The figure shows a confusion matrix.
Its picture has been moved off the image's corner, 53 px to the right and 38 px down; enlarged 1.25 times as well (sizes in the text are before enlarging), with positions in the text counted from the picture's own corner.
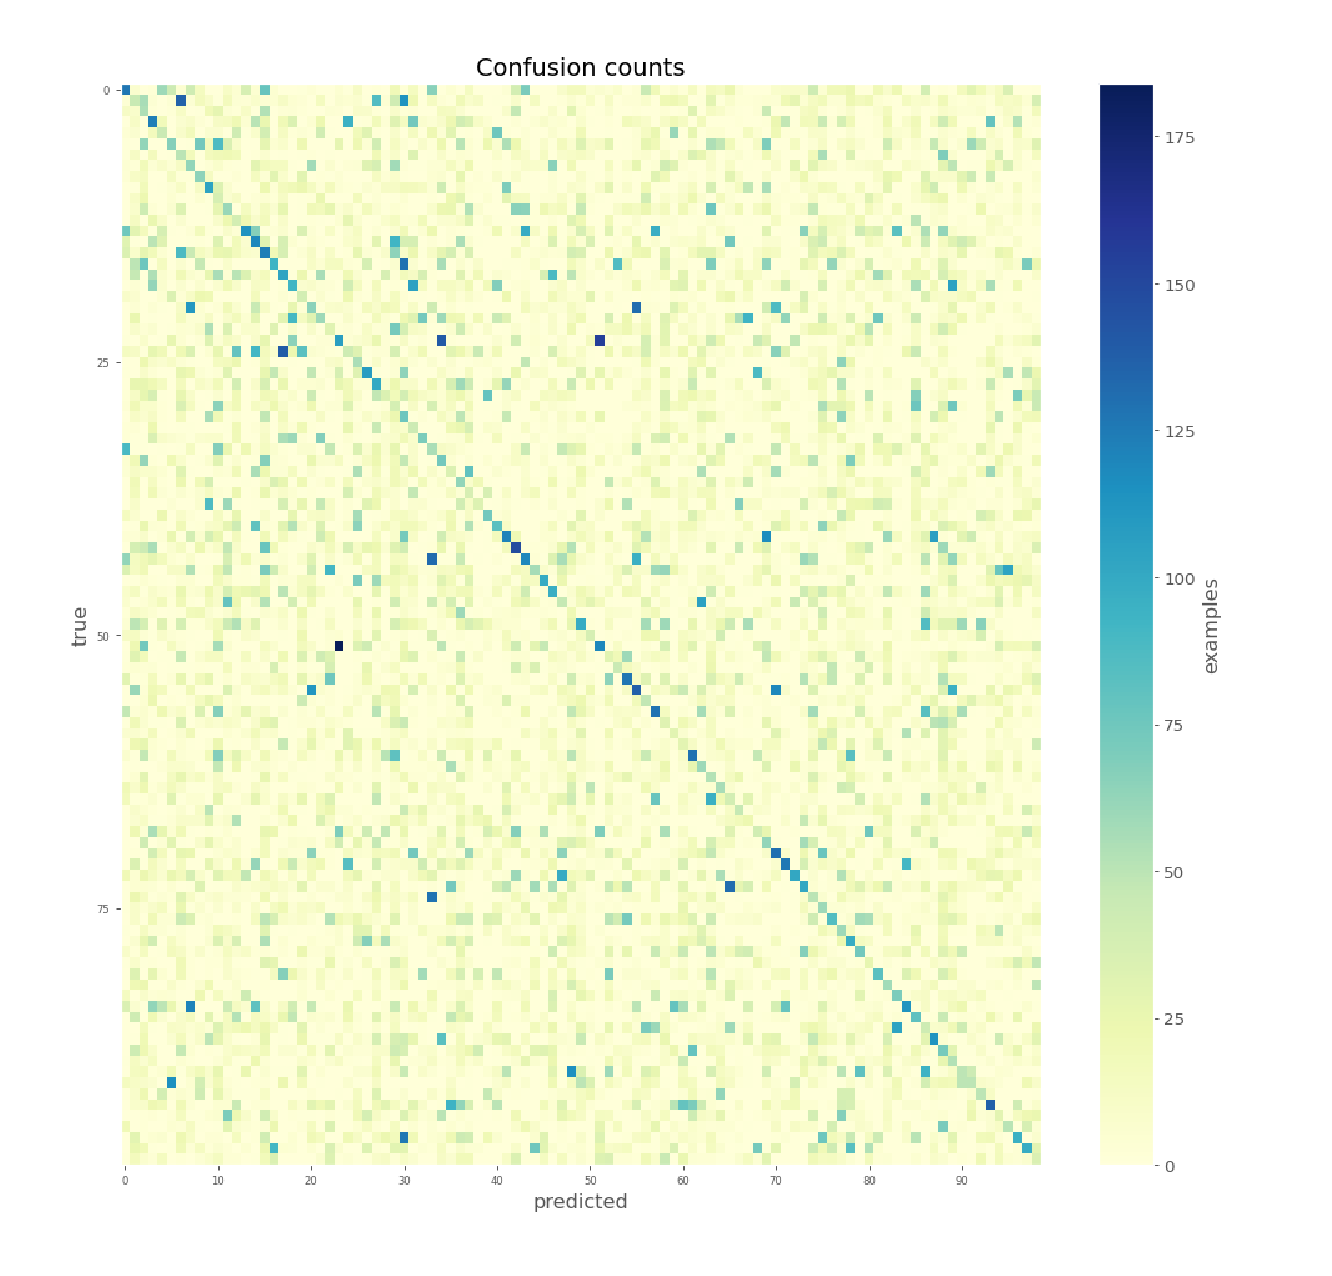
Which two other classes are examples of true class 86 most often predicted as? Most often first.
83, 56
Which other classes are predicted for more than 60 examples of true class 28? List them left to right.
39, 85, 96
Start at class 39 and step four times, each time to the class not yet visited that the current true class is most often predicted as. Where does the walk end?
11
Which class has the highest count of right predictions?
42
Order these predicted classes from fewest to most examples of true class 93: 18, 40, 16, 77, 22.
16, 18, 22, 77, 40
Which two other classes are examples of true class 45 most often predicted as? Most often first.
25, 27
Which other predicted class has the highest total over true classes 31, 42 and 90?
48
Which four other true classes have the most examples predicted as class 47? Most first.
72, 70, 43, 33
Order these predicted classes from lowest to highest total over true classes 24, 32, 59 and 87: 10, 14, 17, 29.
10, 29, 14, 17
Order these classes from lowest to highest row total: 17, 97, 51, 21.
97, 51, 17, 21
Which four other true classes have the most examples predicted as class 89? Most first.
18, 55, 29, 43
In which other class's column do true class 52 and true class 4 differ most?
40
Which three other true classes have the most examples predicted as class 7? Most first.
84, 20, 44
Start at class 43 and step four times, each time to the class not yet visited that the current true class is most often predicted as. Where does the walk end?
6
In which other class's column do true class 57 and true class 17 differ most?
46
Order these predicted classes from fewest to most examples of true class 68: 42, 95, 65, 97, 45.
95, 65, 97, 45, 42
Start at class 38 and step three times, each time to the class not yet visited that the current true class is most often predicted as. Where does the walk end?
69
